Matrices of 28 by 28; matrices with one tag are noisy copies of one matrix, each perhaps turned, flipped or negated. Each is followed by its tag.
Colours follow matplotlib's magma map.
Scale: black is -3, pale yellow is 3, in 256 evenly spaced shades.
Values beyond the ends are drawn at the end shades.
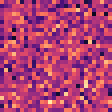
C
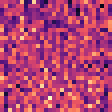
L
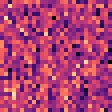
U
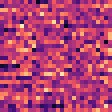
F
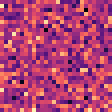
C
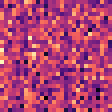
U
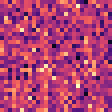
U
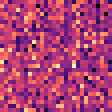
U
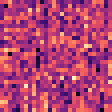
F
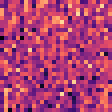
L
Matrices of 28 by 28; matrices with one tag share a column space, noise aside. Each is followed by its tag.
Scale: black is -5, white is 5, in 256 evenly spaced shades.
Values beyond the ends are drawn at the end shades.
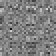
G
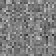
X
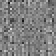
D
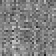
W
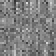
D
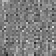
W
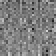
D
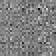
G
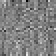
W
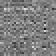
G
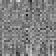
W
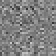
G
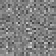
G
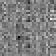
X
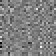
G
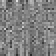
W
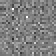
G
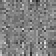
W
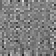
W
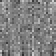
D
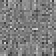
W
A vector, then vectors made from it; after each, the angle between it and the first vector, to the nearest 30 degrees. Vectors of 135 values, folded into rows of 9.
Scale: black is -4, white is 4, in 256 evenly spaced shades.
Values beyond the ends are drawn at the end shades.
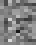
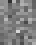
120 degrees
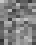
120 degrees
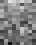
90 degrees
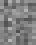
30 degrees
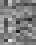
30 degrees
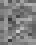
150 degrees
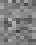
30 degrees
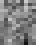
60 degrees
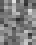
90 degrees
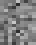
60 degrees
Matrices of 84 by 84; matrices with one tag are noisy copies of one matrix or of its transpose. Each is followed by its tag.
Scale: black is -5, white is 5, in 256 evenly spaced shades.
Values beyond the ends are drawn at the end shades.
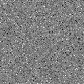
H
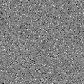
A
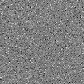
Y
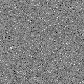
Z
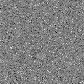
Z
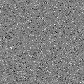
Z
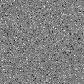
H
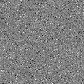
A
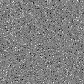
Y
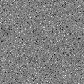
H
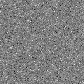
Z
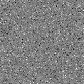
H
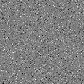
A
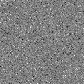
H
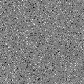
H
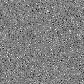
Z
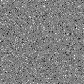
H
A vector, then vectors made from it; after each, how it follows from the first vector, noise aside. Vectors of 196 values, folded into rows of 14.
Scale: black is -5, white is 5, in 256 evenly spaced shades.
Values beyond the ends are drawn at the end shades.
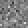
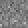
shrunk.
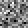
negated, scaled up.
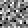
negated, scaled up.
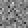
negated.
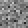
negated.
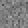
reversed, negated, shrunk.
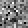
negated, scaled up.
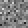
negated.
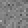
wrapped around, negated, shrunk.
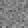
wrapped around, negated, shrunk.
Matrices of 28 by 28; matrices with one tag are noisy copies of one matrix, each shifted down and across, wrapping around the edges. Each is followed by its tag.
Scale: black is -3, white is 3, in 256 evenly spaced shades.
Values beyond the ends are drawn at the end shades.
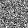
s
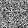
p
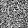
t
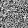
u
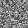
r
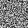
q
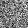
t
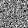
p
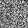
p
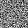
q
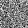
t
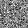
p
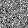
u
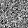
p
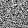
t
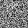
t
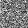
s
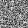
u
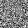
u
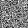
p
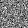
u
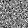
p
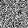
p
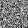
s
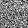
s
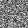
r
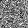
t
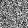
t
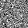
q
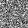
q
